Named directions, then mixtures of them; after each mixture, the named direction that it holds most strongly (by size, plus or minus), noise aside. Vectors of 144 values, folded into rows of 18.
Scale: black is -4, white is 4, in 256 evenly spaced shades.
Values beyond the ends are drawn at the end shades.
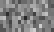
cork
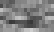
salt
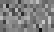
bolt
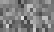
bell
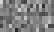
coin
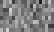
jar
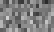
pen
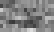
salt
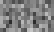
cork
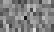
bell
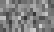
cork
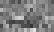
salt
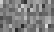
coin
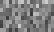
pen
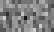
cork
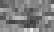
salt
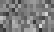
cork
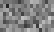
bolt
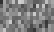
cork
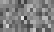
bell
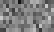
bolt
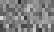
bell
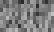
pen
